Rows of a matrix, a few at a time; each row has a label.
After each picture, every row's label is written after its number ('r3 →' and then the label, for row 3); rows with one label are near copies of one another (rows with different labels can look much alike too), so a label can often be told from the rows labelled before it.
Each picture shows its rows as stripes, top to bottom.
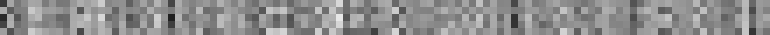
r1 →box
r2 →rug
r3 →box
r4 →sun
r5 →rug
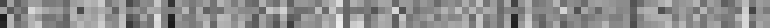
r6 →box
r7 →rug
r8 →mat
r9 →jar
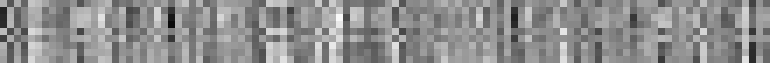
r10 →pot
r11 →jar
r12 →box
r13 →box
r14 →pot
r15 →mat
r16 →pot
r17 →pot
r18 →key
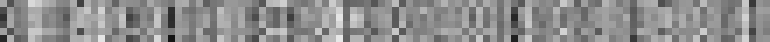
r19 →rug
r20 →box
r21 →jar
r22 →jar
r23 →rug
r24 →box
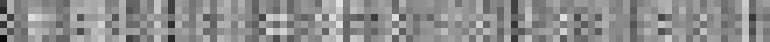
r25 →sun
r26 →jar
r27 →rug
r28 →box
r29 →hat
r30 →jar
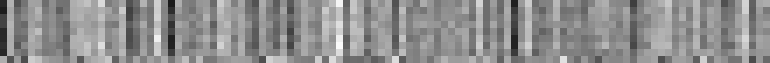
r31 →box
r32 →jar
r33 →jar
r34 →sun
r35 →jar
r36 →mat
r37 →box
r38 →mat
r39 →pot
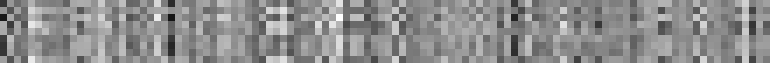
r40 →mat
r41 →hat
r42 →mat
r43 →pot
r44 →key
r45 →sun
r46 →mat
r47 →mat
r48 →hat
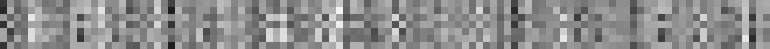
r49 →mat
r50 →box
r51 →hat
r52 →mat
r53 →rug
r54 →key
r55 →box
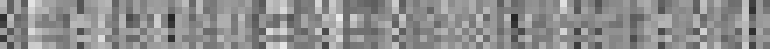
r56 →pot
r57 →key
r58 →sun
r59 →mat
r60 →hat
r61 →box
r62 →hat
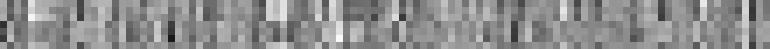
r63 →hat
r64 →key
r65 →rug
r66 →mat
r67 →sun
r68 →sun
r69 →key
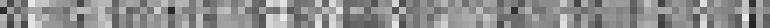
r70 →hat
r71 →mat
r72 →key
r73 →pot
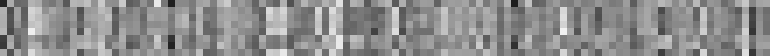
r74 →mat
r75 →pot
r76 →pot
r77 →pot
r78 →rug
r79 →sun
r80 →box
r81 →key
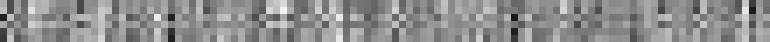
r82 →key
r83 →key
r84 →mat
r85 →hat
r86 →mat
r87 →box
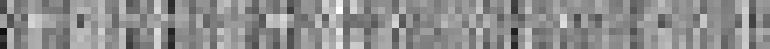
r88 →sun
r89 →sun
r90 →hat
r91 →rug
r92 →mat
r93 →jar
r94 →jar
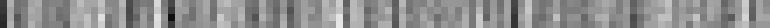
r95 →jar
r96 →jar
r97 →box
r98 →mat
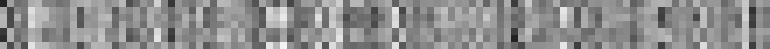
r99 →jar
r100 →rug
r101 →key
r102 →rug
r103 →mat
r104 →mat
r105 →hat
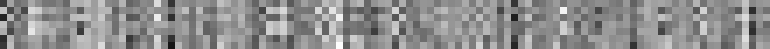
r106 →mat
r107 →pot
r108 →mat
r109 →hat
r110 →rug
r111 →jar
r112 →box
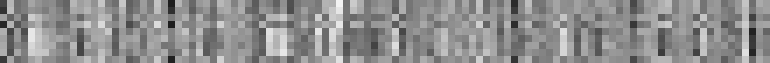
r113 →sun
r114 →sun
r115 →pot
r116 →box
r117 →pot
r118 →hat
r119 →rug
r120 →key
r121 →box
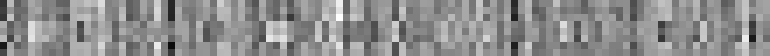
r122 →box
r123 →mat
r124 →sun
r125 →rug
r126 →rug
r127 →key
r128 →mat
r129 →mat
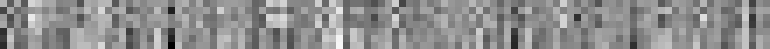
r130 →pot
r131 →box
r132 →hat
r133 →pot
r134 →jar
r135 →sun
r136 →box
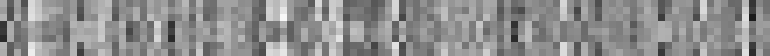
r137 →pot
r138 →hat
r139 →key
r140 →mat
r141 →jar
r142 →mat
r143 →rug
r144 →key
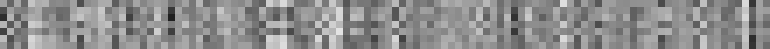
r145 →key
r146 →box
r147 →jar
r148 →pot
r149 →sun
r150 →rug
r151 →hat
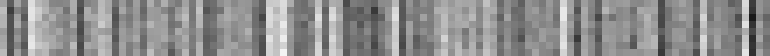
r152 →key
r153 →rug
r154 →pot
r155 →key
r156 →hat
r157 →hat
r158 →rug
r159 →key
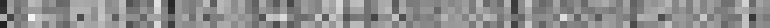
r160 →jar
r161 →mat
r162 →rug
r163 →jar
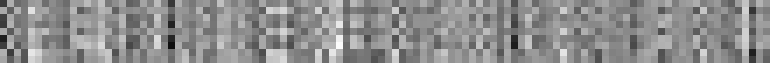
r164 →box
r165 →key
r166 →jar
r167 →sun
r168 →key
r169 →mat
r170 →box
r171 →pot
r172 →pot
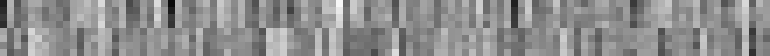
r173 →box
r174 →sun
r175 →mat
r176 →box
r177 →key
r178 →pot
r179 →key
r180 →rug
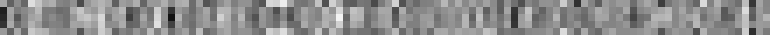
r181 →hat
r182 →jar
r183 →box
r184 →mat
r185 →key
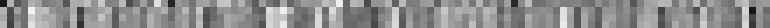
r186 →mat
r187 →key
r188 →rug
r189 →rug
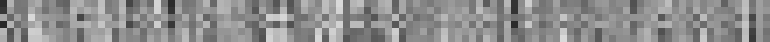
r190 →jar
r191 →mat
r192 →key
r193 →jar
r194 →pot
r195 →pot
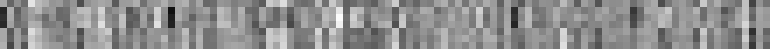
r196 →hat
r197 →box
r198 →sun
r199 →mat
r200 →pot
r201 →key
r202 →pot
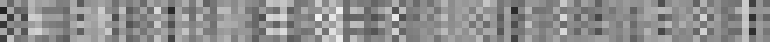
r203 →key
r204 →mat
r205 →pot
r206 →jar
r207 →pot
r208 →sun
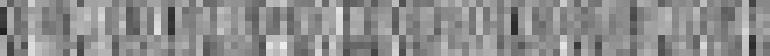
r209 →rug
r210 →box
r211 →box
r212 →mat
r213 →mat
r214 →key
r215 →hat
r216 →rug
